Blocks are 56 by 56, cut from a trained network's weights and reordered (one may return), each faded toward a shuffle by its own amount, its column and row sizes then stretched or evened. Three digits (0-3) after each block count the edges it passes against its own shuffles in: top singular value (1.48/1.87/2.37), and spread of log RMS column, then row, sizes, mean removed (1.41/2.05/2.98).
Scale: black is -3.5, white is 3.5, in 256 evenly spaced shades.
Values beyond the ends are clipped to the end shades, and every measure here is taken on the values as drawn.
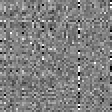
2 2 0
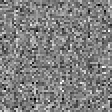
0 2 1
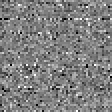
0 0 2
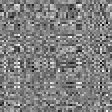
3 2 3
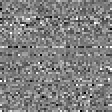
0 0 3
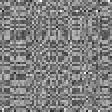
3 0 1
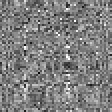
2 1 1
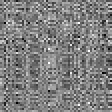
3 2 1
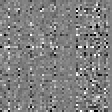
0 3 2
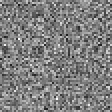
2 0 1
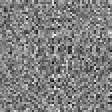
2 2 0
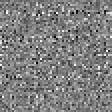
0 1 2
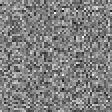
2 1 0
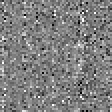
0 2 0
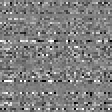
1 1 3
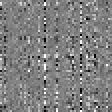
2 3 1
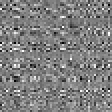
3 2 3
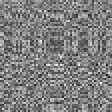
3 0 2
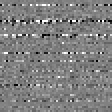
2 0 3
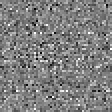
0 1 2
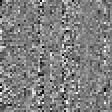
0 3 1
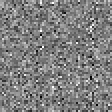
0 2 0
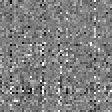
1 2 2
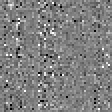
0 2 1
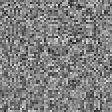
2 0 1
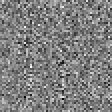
1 2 0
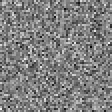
0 0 0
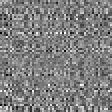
3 1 3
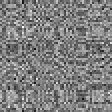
3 1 0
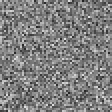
0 0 0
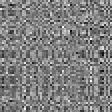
3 2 0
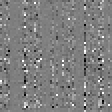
1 3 1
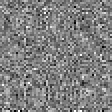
2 1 1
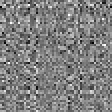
3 2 1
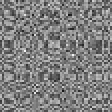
3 0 0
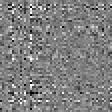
2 2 2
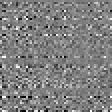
2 2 3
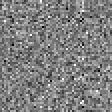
1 1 0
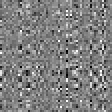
3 3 2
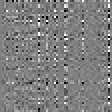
3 3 2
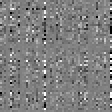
1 3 2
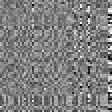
3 2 0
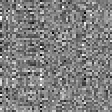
2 2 0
